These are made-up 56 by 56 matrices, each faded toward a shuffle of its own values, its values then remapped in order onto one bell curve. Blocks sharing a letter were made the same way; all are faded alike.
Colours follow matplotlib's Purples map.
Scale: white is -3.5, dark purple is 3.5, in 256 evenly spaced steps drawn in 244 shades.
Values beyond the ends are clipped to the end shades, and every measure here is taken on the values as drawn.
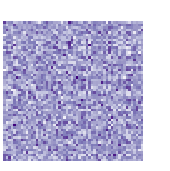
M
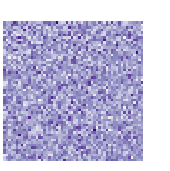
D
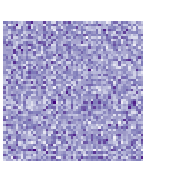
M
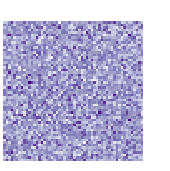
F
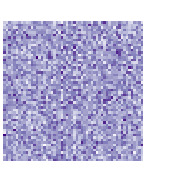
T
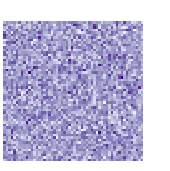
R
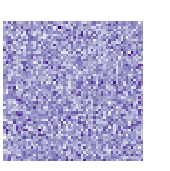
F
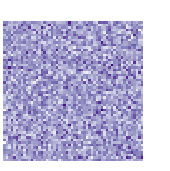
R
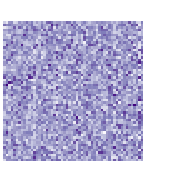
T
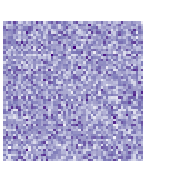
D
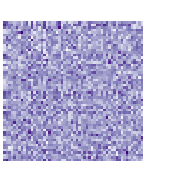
M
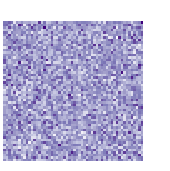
R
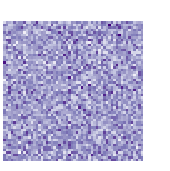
T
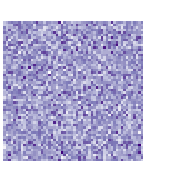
F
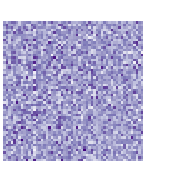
T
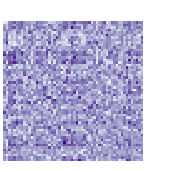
M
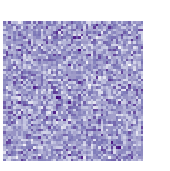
R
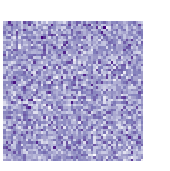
F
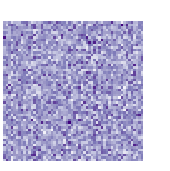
T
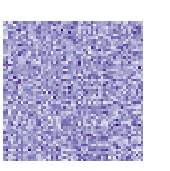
M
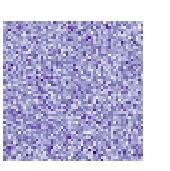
R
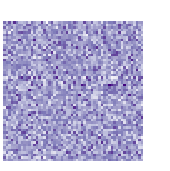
D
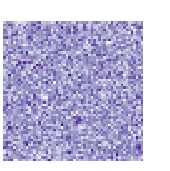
R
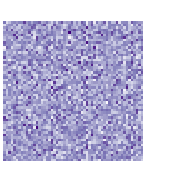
T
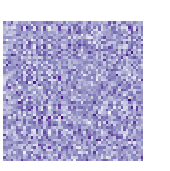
M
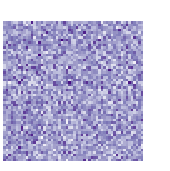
D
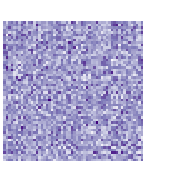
M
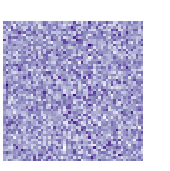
T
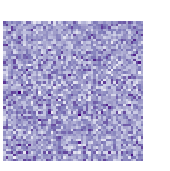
F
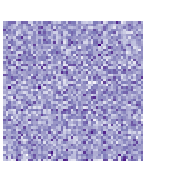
M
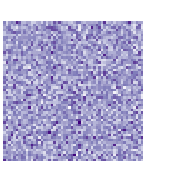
T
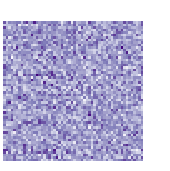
D
